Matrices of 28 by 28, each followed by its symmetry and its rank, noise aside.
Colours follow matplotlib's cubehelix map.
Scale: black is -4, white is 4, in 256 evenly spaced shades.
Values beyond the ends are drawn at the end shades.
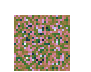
no symmetry, rank eight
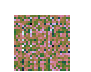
no symmetry, rank four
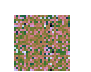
no symmetry, rank four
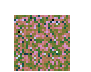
no symmetry, rank eight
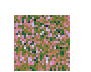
antisymmetric, rank eight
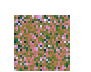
antisymmetric, rank six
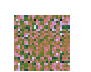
no symmetry, rank four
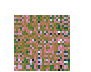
no symmetry, rank four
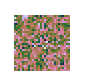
no symmetry, rank six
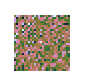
symmetric, rank six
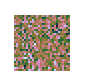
antisymmetric, rank eight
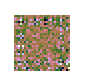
antisymmetric, rank four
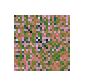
symmetric, rank six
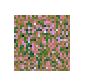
antisymmetric, rank eight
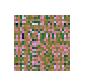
antisymmetric, rank four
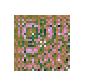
symmetric, rank four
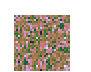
symmetric, rank six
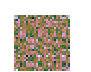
no symmetry, rank four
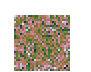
symmetric, rank eight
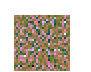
antisymmetric, rank four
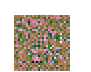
antisymmetric, rank six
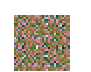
no symmetry, rank four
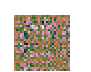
antisymmetric, rank four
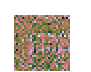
no symmetry, rank six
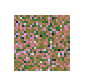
antisymmetric, rank eight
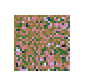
antisymmetric, rank six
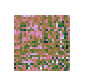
no symmetry, rank six
